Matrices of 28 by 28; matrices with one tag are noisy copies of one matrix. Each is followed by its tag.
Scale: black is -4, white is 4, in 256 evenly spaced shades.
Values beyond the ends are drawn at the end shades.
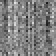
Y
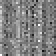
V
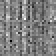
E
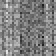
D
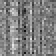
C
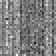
D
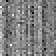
V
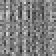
E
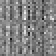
E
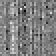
C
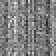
Y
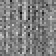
E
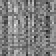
Y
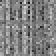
E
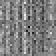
E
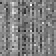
C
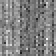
D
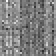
D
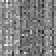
D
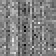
C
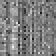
C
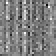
E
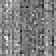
D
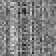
C
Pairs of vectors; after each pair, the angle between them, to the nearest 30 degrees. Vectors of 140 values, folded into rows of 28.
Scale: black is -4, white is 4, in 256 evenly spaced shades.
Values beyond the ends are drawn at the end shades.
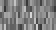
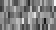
90 degrees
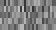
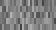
90 degrees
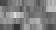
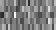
90 degrees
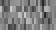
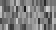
60 degrees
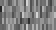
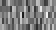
120 degrees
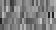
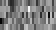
60 degrees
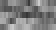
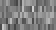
120 degrees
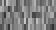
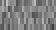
30 degrees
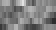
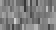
120 degrees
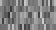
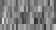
120 degrees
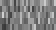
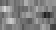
90 degrees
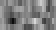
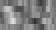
150 degrees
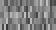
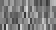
150 degrees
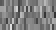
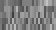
60 degrees
